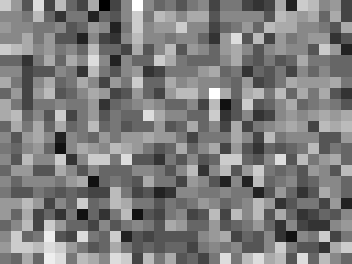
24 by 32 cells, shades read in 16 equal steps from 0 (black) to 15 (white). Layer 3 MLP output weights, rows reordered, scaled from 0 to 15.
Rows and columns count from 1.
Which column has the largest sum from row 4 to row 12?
9
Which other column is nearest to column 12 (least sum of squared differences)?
22
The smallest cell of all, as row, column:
1, 10
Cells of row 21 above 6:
16
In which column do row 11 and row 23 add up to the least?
24
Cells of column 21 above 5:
17
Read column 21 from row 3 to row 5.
6 9 9
